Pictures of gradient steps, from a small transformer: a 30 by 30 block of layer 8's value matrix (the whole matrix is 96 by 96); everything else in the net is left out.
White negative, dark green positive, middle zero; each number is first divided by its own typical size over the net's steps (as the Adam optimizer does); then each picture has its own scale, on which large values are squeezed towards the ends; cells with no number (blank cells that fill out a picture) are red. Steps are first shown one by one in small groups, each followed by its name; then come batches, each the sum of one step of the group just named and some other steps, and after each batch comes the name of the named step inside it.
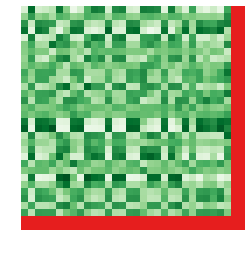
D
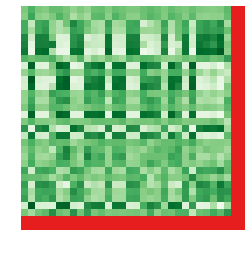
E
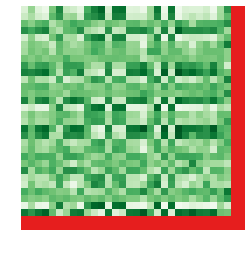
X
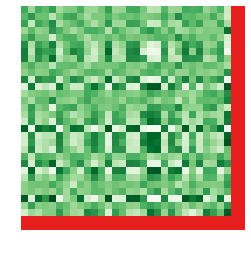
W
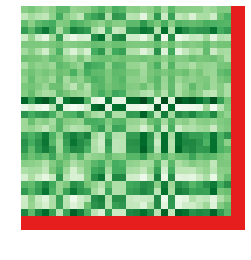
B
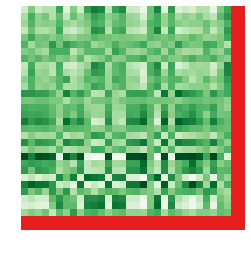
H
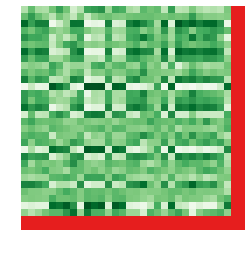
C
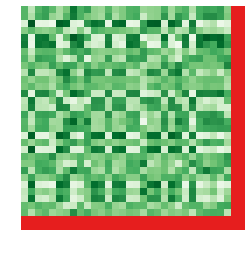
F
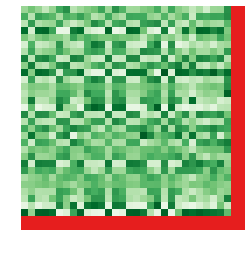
X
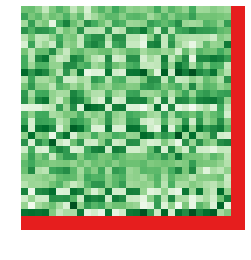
X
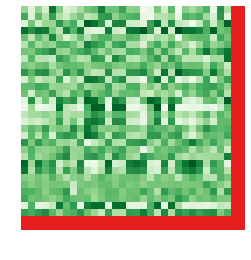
X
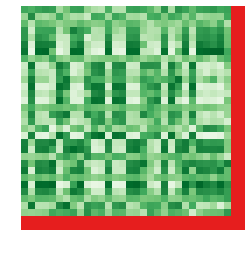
E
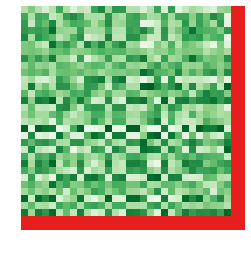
W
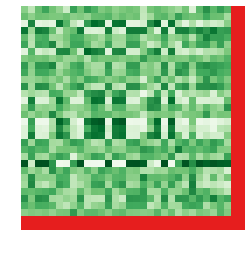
F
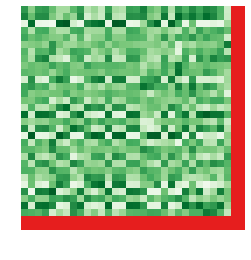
F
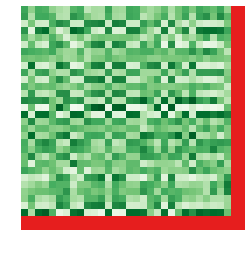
B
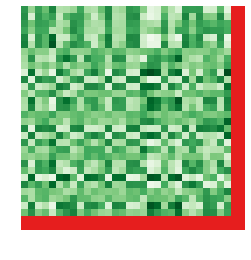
D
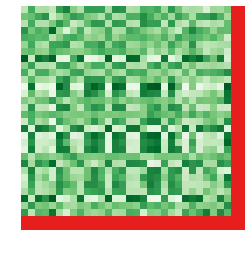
W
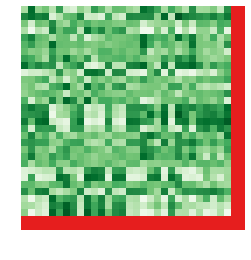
D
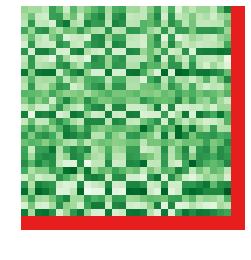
X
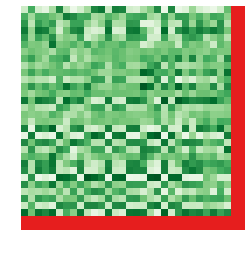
D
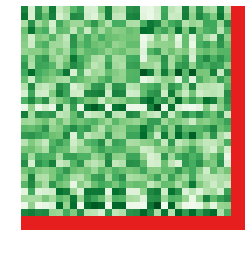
X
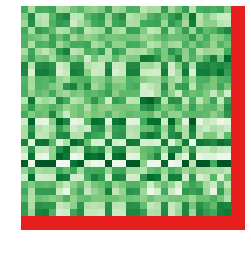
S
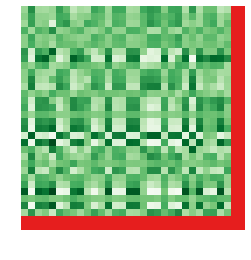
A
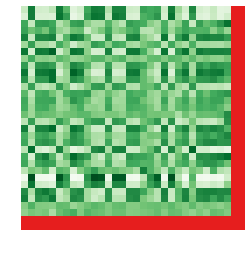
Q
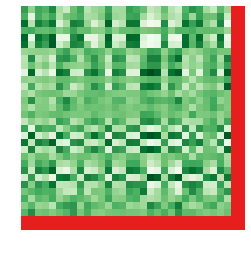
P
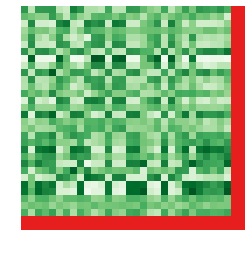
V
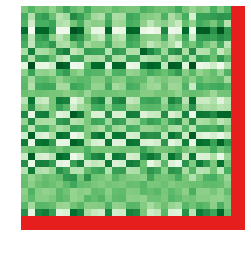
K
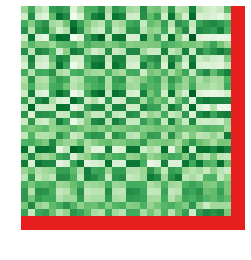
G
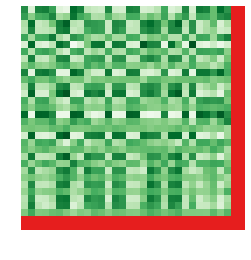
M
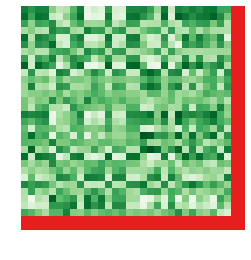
P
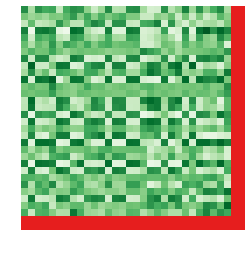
K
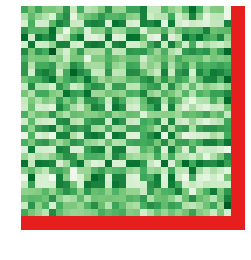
Q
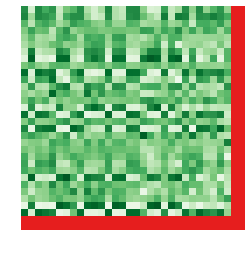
M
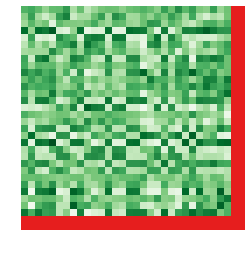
A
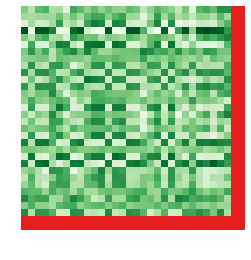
K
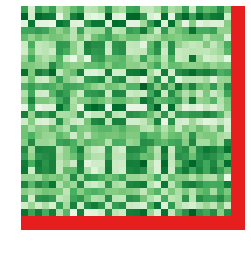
V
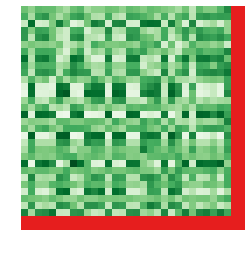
M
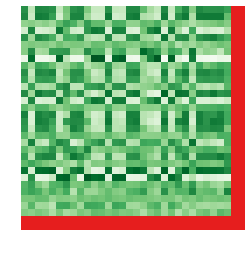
V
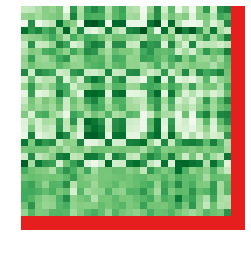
M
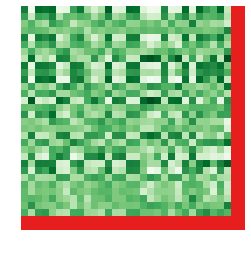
S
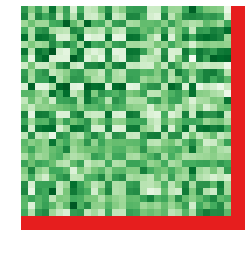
A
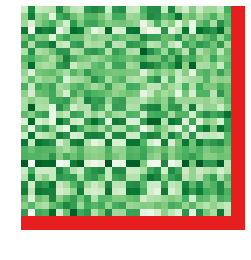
K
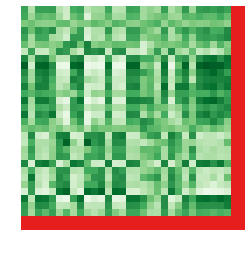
S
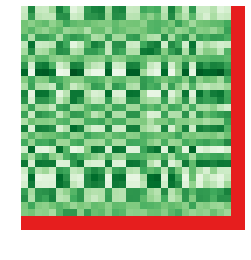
Q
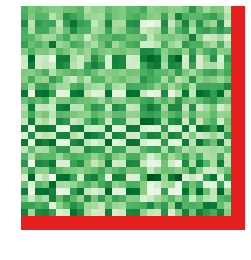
P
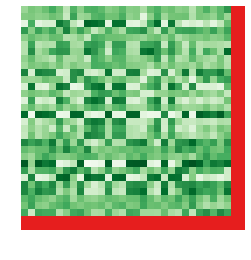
V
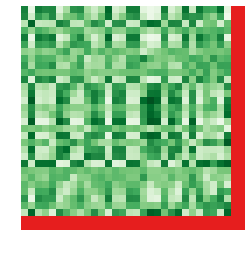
S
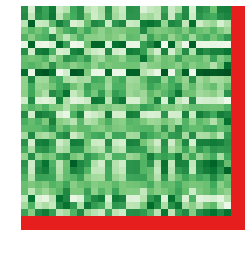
M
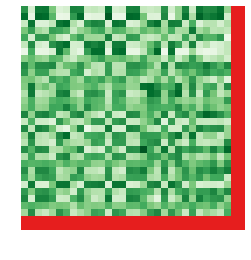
M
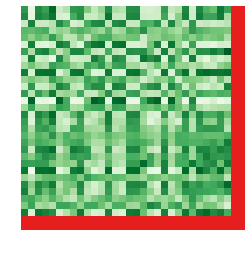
V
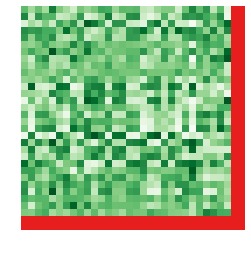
A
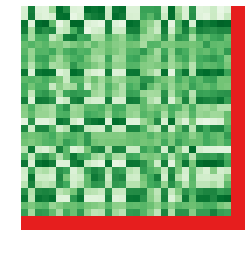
Q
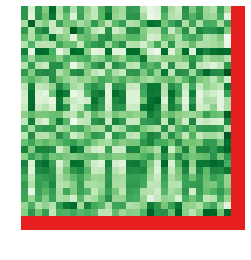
G
